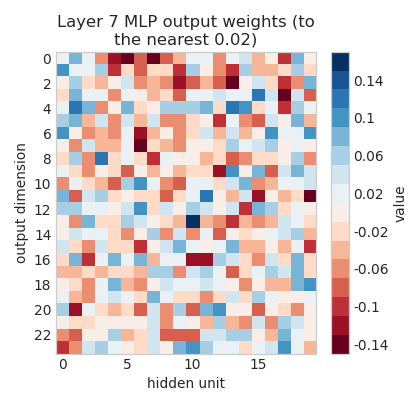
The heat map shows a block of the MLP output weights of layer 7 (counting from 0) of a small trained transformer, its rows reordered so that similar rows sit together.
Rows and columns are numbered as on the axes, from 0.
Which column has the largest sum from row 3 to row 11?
18
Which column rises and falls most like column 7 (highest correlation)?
17
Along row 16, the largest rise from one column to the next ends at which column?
12
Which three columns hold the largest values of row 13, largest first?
10, 2, 5
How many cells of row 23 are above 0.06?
3
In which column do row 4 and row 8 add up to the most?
1
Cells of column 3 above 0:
12
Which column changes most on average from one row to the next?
13
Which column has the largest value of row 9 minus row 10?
15
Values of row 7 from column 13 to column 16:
0.06 0.02 0.04 0.06
